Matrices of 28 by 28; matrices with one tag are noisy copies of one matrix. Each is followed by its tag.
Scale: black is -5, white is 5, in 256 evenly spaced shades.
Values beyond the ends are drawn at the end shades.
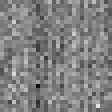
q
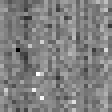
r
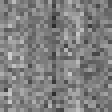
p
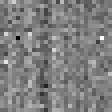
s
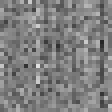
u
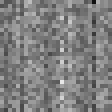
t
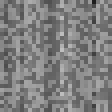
t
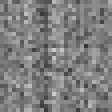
s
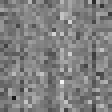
t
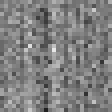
s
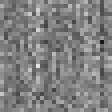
u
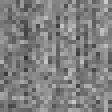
r
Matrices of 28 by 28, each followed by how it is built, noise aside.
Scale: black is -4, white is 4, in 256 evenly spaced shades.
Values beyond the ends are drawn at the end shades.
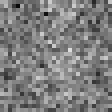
smooth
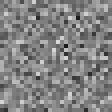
repeating columns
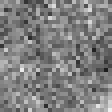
smooth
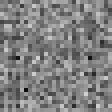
blocks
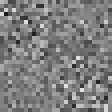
block diagonal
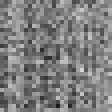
blocks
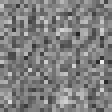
blocks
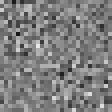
block diagonal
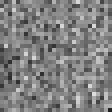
blocks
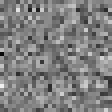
low rank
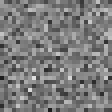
repeating columns
